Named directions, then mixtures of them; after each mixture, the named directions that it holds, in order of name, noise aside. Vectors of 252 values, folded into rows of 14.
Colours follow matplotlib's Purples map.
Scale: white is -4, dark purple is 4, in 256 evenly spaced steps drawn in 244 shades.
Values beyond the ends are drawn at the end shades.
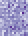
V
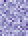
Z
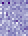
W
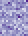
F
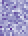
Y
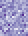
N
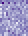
V, W.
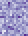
F, V.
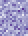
F, N, Z.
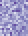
Y.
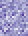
N.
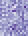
V, Y.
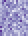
Y, Z.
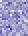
F, V, Y.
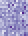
V.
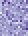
W, Z.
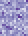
F.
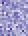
W, Y.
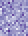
N, W.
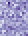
F, V, W.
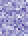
F.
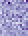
F, W, Z.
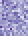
Y.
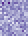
N, W.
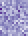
F, N, W.
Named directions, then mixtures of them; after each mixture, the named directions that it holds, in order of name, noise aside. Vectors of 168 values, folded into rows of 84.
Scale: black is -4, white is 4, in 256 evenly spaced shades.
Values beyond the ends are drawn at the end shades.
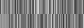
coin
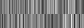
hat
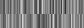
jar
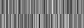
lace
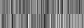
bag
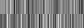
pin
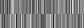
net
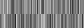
jar, net.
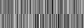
lace, pin.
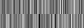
jar, lace, pin.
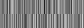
lace, net.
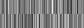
lace.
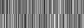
coin, lace, net.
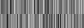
coin, pin.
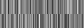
lace.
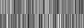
coin, pin.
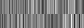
hat.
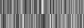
jar, net.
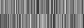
coin, jar, pin.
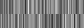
hat, pin.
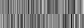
hat.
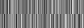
hat, lace, net.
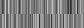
lace.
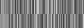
coin.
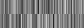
coin, jar, net.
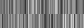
bag, hat, pin.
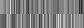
bag, pin.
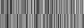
coin, pin.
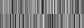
hat, jar, net.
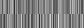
lace, net, pin.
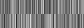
net.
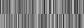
coin, lace, net.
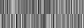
net.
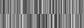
jar.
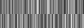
coin, hat, jar.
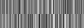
coin, jar, lace.
